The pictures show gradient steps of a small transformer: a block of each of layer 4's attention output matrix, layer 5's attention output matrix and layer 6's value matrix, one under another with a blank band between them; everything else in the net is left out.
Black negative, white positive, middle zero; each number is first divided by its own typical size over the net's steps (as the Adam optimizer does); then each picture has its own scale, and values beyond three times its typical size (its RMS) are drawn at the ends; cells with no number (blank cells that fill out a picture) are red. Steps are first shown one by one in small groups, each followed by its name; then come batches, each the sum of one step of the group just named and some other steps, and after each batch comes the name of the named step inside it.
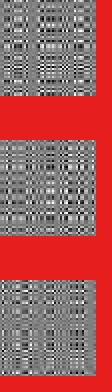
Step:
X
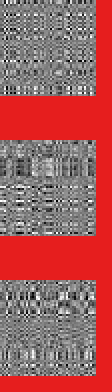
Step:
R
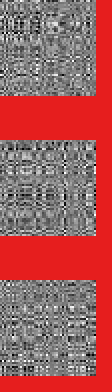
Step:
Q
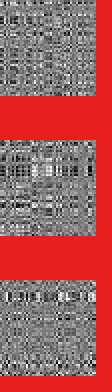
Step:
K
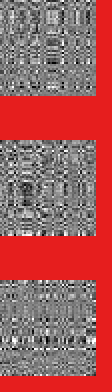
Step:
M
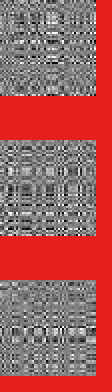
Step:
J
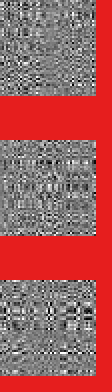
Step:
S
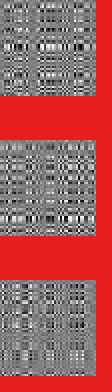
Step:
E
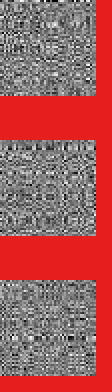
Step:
Q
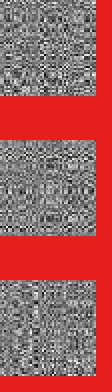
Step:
X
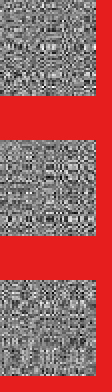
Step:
E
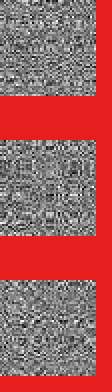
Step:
J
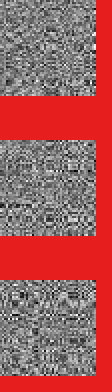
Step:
K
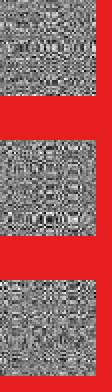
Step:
J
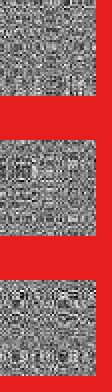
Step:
K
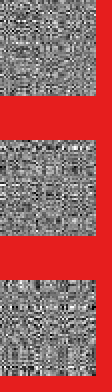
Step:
Q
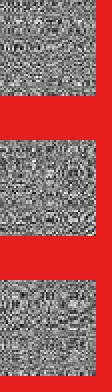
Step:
S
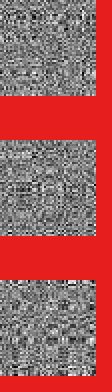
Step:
Q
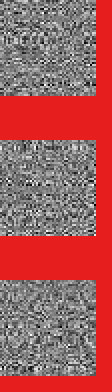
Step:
Q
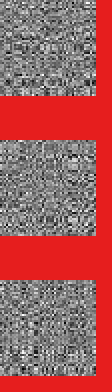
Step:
E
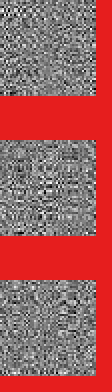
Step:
R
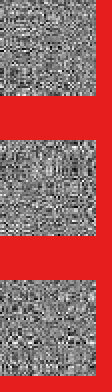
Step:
K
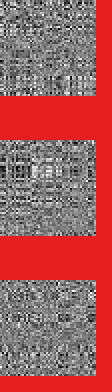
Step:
K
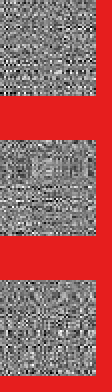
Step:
R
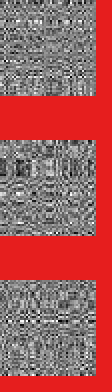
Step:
R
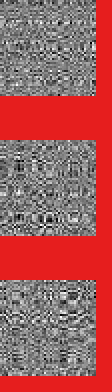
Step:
J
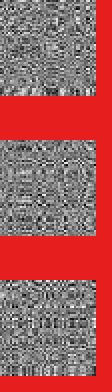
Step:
Q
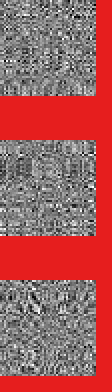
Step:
R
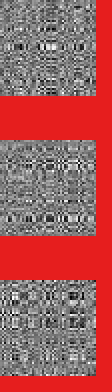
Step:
E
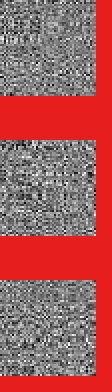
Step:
Q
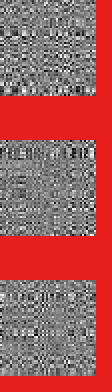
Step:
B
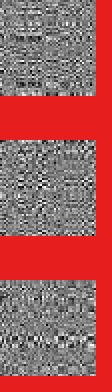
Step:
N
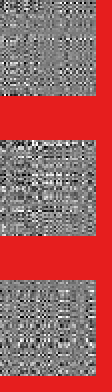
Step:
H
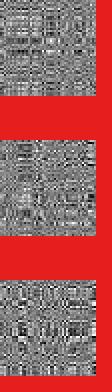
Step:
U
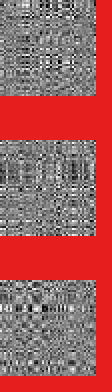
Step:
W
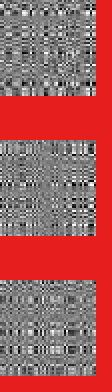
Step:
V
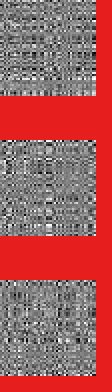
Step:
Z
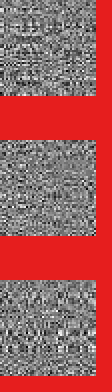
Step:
N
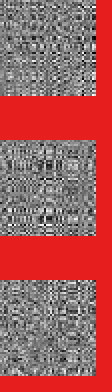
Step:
Z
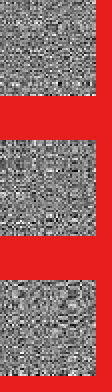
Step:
V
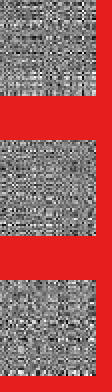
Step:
Z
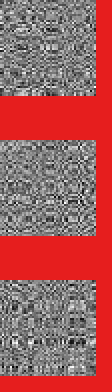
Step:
N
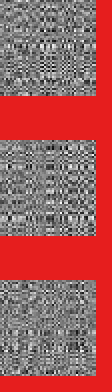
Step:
V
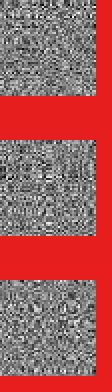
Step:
W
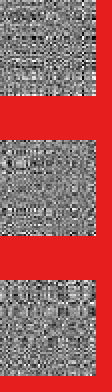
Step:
Z
